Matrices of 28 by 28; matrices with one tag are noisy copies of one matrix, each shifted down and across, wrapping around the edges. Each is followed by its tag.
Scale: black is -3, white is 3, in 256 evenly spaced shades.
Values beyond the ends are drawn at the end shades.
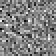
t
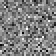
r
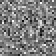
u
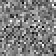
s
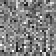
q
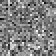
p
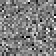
t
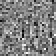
q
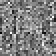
q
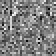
p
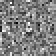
p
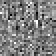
q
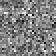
s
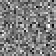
u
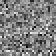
s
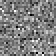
r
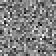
t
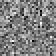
p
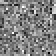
p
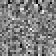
q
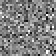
t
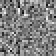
q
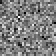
t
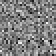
u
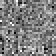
q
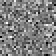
r
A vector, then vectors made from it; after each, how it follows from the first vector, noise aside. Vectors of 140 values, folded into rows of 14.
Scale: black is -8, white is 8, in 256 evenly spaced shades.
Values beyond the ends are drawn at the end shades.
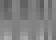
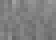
reversed, shrunk.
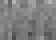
reversed.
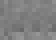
wrapped around, negated, shrunk.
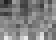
scaled up.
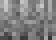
negated, scaled up.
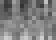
scaled up.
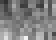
scaled up.
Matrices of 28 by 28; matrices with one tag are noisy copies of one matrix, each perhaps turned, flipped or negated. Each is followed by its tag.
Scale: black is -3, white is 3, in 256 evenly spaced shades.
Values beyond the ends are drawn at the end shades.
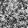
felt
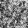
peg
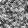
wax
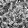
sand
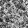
sand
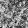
peg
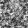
felt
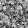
sand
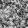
felt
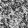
felt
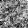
peg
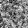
sand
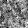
peg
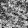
peg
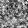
felt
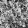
peg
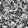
wax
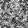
felt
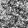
peg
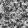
wax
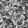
sand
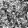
peg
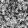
felt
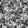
wax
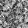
sand
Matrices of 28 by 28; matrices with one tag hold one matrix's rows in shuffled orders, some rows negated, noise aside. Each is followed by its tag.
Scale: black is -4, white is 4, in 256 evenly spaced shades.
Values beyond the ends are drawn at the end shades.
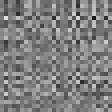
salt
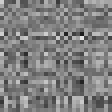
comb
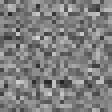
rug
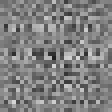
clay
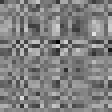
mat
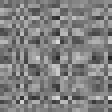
mat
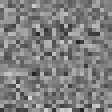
rug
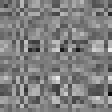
mat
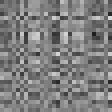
mat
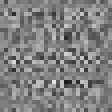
clay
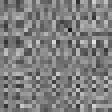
salt
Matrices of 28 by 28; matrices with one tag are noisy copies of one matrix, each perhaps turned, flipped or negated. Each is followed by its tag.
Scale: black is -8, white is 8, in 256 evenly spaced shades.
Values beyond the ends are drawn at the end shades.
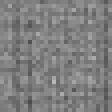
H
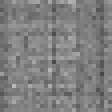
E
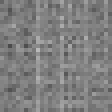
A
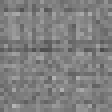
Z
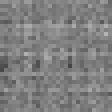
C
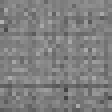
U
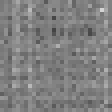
H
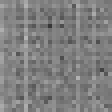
U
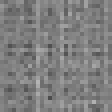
A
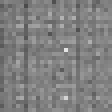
U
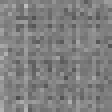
U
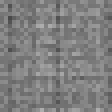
E
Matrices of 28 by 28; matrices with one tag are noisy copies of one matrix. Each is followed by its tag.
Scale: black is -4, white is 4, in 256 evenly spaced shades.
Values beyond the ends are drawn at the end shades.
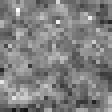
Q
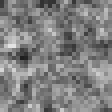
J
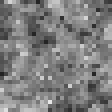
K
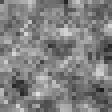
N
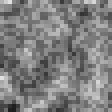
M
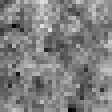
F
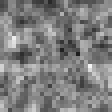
J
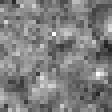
N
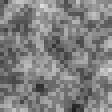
F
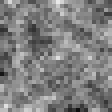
K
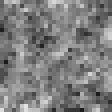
K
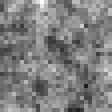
F
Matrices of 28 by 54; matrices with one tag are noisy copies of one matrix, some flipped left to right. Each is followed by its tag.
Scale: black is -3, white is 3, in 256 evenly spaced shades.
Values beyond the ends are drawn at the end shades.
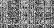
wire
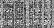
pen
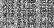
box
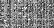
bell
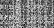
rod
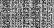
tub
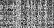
rod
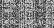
wire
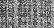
box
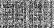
pen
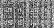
pen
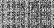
pen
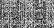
wire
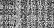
rod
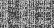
wire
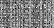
tub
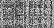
pen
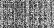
pen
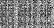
box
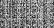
bell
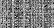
tub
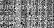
rod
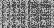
pen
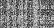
rod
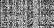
rod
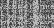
rod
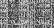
wire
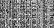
bell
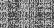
wire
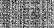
tub
